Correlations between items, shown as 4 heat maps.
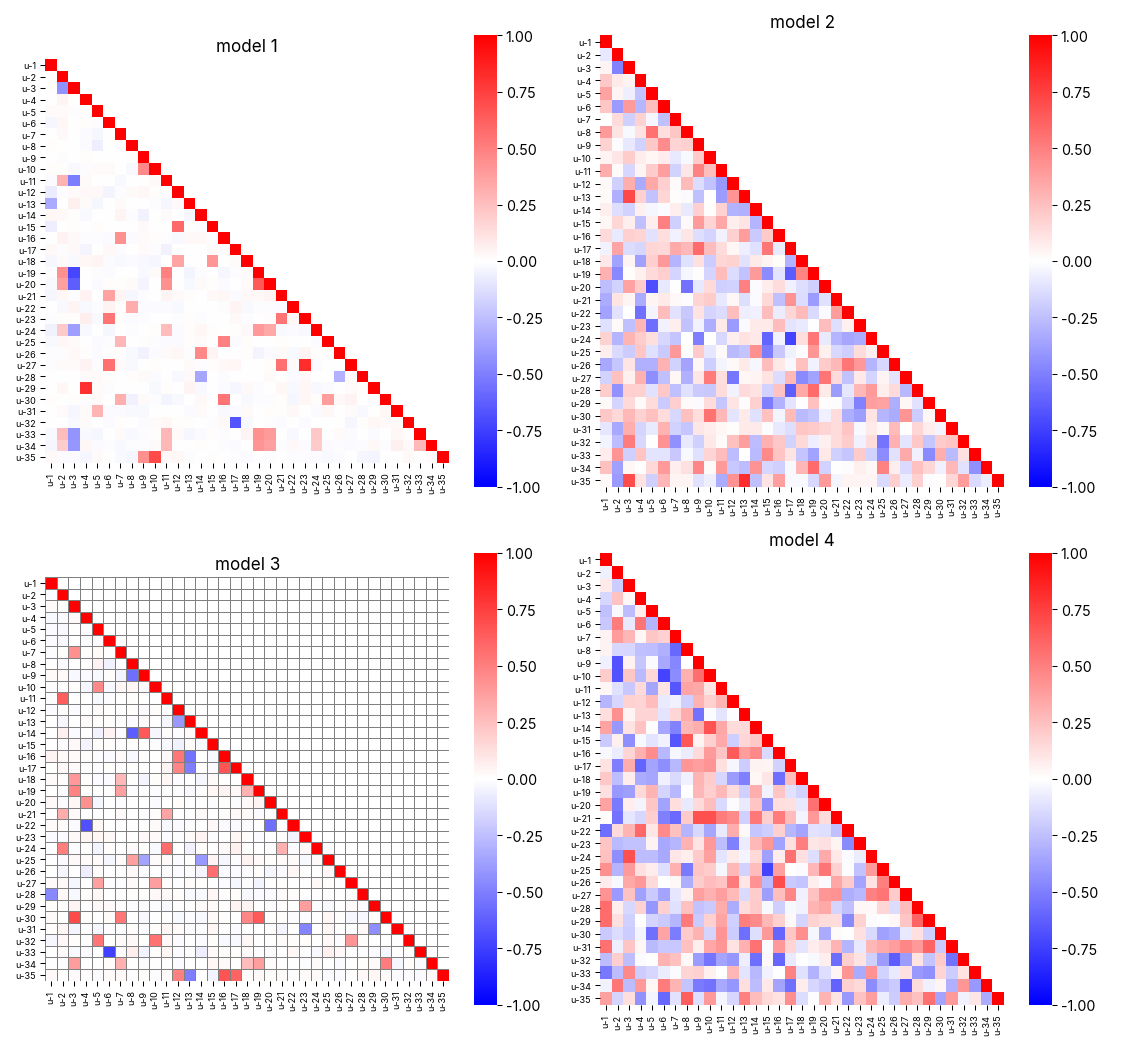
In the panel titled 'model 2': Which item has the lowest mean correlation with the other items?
u-2
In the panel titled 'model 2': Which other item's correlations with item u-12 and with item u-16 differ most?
u-23
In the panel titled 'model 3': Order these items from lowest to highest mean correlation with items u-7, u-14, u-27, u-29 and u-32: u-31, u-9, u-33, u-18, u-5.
u-31, u-33, u-18, u-9, u-5
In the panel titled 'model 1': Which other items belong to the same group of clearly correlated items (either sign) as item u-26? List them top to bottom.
u-14, u-28
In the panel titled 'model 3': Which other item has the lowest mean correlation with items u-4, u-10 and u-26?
u-22
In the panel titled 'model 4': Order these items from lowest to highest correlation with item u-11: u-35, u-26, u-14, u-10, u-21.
u-35, u-10, u-26, u-14, u-21
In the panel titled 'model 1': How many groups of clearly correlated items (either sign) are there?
11
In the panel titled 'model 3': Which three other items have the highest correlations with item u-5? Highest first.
u-32, u-10, u-27
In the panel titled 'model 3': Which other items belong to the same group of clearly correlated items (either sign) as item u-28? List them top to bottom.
u-1
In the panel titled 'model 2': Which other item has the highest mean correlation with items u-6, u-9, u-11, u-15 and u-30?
u-17
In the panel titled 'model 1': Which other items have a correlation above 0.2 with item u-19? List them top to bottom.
u-2, u-11, u-20, u-24, u-33, u-34
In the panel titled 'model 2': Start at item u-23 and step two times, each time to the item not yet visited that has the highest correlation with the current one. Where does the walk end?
u-22
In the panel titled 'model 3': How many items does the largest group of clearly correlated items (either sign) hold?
6
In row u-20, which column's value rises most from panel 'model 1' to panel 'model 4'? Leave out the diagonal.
u-3
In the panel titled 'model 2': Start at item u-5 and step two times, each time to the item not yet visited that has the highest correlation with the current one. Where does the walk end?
u-1
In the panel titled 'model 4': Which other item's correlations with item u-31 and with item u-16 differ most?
u-5
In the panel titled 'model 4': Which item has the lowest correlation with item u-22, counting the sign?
u-1
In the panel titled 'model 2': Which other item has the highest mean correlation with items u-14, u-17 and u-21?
u-9
